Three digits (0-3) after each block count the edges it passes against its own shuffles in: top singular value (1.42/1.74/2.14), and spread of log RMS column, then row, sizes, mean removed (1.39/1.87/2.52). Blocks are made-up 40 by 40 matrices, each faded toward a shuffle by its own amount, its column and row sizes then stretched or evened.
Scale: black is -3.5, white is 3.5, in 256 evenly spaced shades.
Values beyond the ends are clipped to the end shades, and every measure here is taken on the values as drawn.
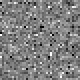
1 1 1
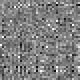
2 1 2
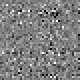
0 2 2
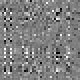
3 2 2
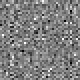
2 1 0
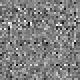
0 1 2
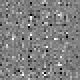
0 2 1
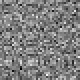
2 1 0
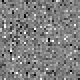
0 2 0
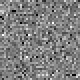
0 0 1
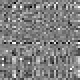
3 1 2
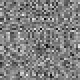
2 1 2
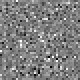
1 0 1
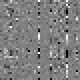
2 3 1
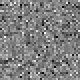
1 0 1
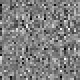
2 2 1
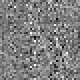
1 2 0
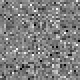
2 0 0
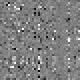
0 2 1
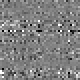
1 1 3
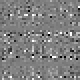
1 1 3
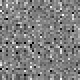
2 2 0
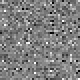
1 1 1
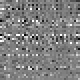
2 2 3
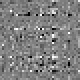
1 2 2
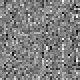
0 2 0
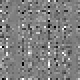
2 3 2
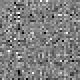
1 1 1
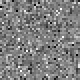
0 0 0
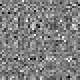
2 0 1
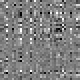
3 3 2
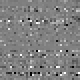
1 1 3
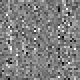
0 2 0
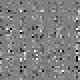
0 3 2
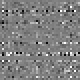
1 1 3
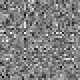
1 1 1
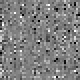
1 3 1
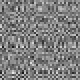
3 1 2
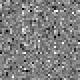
1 1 0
